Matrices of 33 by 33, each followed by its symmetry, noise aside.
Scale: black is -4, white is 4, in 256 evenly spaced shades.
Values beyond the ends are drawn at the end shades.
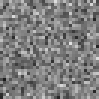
same after a half turn.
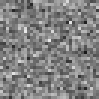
same after a half turn.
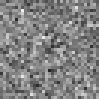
symmetric across the other diagonal.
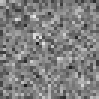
symmetric.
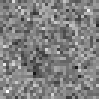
symmetric across the other diagonal.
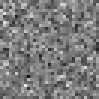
symmetric.
